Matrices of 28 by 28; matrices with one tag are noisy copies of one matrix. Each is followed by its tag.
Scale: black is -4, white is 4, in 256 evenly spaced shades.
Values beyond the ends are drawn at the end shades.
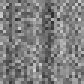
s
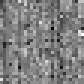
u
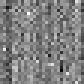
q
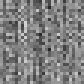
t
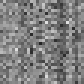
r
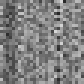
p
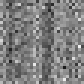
s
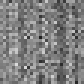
r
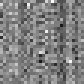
r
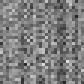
r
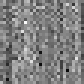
q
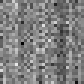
r
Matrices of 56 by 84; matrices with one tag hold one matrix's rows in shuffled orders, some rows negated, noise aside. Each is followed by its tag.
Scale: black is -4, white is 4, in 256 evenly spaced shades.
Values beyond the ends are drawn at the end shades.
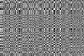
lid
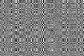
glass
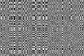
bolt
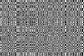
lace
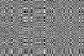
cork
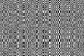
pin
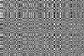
lid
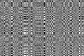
cork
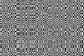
lace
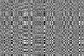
cork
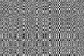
pin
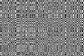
lace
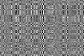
glass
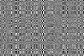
glass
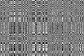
bolt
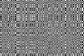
lace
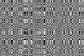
cork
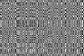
lace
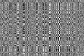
pin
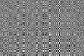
pin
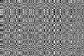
lid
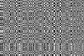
lid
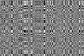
cork
